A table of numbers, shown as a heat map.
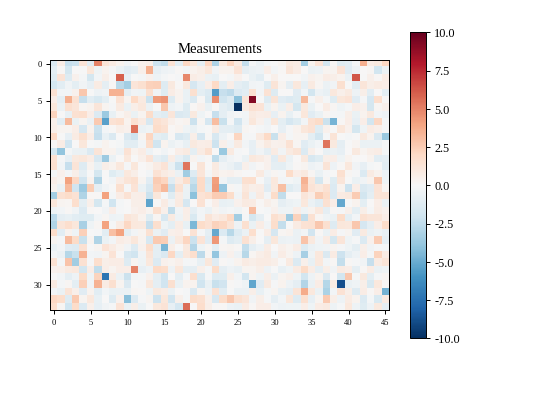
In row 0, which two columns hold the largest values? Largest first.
6, 42
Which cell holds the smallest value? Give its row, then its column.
6, 25
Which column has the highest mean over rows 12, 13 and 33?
18
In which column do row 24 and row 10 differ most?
22
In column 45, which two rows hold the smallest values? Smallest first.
31, 10
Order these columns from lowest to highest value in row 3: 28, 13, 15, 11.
15, 28, 11, 13
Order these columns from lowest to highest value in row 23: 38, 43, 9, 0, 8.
43, 38, 0, 8, 9
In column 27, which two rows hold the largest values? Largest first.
5, 20
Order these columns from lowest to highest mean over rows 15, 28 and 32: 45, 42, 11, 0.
42, 45, 0, 11
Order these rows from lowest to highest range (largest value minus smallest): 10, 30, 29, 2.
10, 2, 29, 30
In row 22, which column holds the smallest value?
19
